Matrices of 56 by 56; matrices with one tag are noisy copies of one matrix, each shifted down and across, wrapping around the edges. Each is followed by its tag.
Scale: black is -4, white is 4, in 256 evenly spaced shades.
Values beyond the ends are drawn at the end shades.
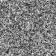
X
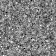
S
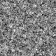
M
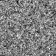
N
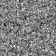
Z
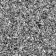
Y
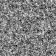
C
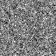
Y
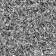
C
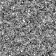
M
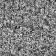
Z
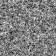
C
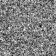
X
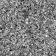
S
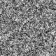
M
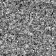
Z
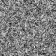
N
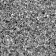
X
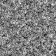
M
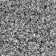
Z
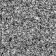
Z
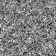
M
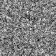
Z
